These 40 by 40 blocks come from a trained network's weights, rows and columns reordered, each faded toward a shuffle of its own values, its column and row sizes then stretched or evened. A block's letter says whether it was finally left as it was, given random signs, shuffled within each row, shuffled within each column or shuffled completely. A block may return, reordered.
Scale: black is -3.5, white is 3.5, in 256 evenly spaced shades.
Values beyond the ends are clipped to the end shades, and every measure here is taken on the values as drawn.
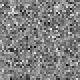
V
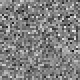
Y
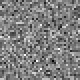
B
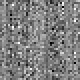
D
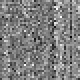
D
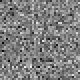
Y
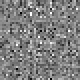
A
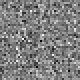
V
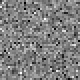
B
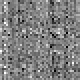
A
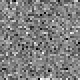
Y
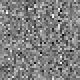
D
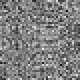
A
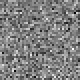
Y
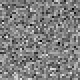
B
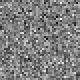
B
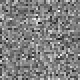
V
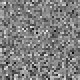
Y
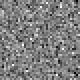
B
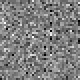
D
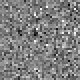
D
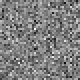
D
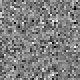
V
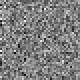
D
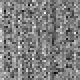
A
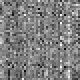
A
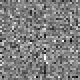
V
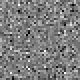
V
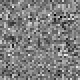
V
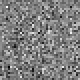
V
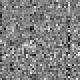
V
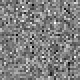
D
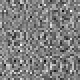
A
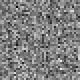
D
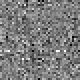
V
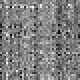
A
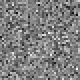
B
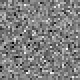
B
